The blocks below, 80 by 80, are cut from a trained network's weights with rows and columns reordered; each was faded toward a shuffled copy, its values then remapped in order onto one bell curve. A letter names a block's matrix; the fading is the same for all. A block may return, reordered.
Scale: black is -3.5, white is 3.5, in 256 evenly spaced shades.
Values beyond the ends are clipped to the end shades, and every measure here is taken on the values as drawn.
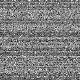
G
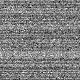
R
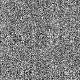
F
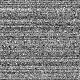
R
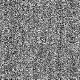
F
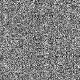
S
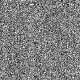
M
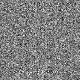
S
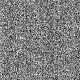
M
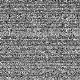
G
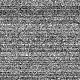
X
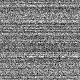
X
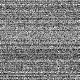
X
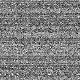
G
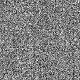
M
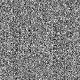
M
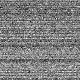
X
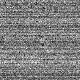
R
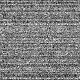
X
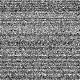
R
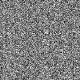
M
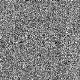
S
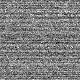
R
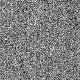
S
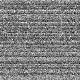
X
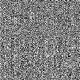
S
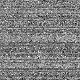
G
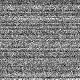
X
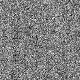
M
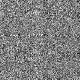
F
